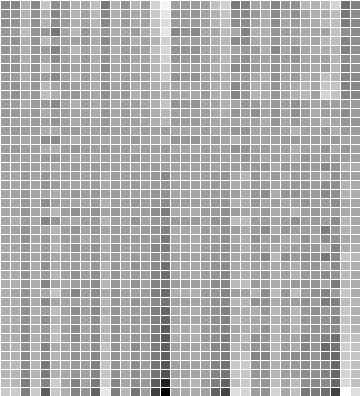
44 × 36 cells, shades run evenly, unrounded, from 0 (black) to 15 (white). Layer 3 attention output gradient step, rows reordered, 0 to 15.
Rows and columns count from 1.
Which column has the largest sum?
35
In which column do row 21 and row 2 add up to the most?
17
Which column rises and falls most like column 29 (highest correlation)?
27
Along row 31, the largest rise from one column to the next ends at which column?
18
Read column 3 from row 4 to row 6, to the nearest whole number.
11 10 10
